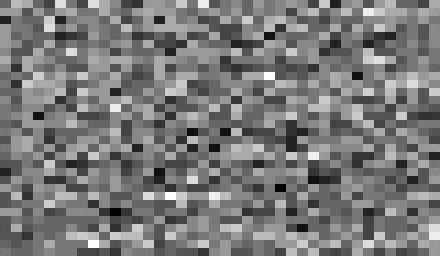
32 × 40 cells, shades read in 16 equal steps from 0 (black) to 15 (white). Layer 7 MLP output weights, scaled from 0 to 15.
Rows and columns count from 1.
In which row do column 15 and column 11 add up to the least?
27
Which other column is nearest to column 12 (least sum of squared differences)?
1
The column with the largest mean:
9
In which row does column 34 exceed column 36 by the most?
7
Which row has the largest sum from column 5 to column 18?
25
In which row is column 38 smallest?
23
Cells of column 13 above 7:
8
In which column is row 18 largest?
18
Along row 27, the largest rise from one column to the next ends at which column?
36
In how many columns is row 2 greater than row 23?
26
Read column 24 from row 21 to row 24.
2 10 7 3
